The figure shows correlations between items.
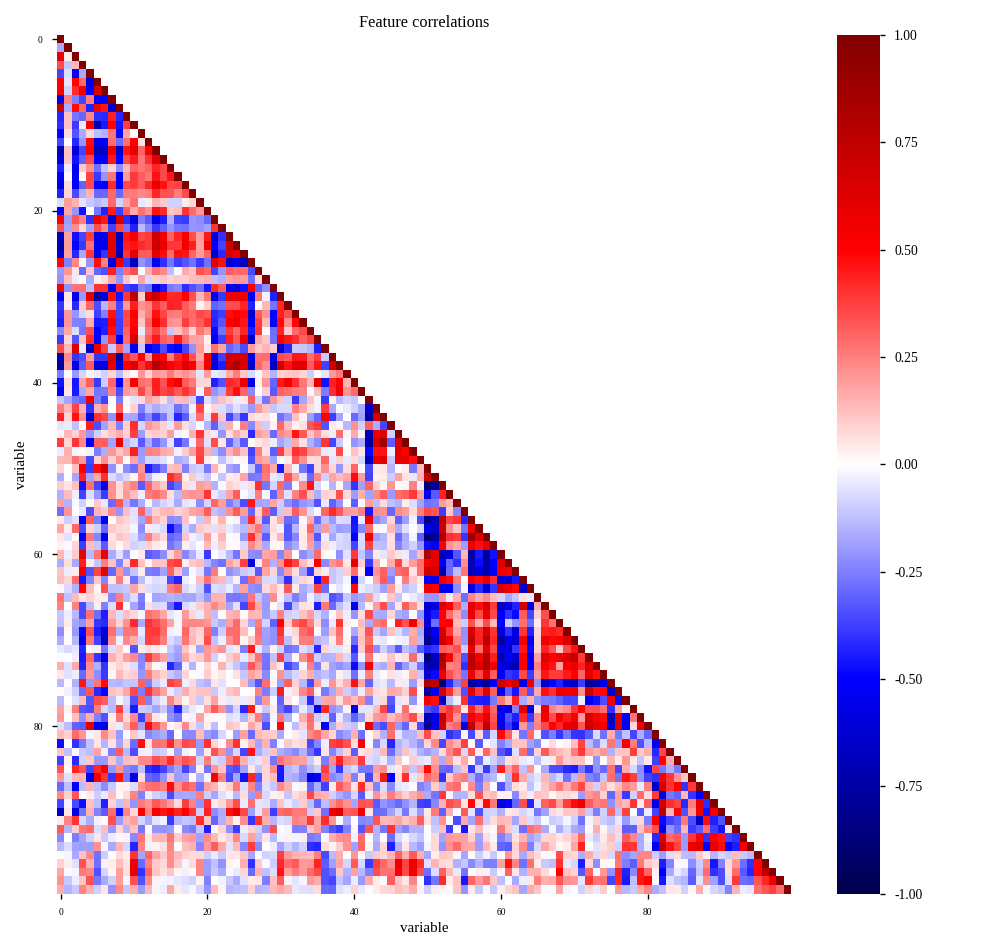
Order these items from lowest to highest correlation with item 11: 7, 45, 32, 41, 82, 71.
45, 71, 32, 7, 41, 82
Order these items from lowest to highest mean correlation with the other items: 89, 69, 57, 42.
42, 57, 89, 69
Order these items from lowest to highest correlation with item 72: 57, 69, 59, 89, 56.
89, 59, 57, 69, 56
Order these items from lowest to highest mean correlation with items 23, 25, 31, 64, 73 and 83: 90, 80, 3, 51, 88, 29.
29, 3, 88, 51, 80, 90
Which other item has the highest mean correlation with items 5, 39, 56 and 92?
26
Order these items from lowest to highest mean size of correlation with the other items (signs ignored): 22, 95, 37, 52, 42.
95, 22, 42, 37, 52
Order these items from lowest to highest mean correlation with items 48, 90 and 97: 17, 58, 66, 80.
58, 66, 80, 17
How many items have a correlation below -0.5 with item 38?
8
